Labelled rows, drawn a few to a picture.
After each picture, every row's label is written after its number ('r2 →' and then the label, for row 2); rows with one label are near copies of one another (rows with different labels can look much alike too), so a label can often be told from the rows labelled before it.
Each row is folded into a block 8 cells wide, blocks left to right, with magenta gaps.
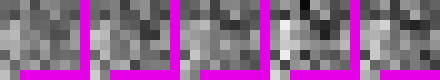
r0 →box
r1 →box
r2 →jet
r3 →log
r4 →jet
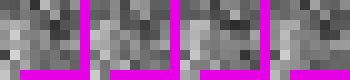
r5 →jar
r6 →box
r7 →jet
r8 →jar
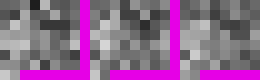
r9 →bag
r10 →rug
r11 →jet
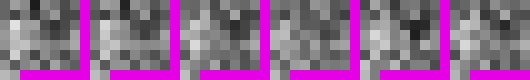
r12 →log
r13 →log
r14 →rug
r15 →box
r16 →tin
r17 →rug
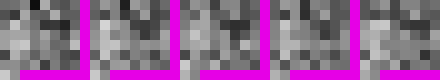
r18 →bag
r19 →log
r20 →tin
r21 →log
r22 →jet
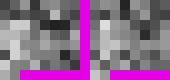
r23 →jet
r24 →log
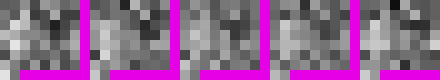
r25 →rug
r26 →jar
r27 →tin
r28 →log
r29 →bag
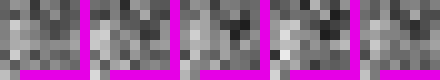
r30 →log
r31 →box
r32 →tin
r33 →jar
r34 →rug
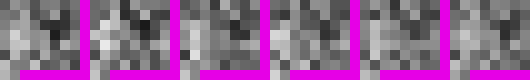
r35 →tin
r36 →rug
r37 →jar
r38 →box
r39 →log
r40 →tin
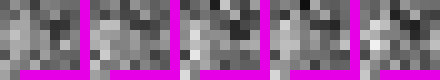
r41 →tin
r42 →jet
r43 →jar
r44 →bag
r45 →rug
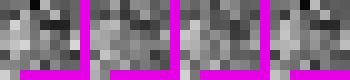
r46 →bag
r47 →jet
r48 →box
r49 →bag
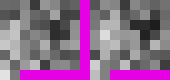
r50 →box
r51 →tin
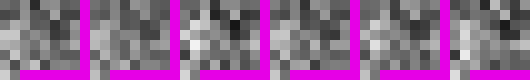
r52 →box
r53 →box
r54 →rug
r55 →box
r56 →rug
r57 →jar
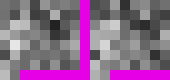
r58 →rug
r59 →jet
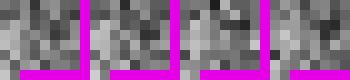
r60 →box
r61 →box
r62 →bag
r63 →tin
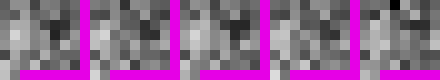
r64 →tin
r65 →box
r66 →tin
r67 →box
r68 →bag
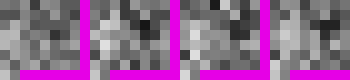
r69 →box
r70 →rug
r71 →jar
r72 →tin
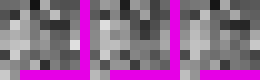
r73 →bag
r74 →log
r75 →bag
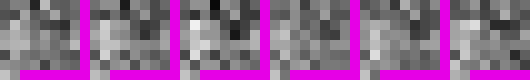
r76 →bag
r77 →log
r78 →log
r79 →box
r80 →jar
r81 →jet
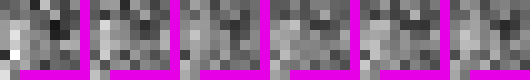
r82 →jar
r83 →log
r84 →tin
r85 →jet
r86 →jet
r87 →tin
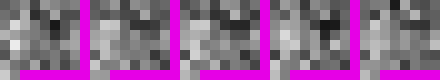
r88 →rug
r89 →jet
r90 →jet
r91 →tin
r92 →bag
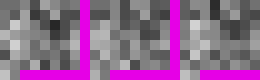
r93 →rug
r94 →box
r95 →log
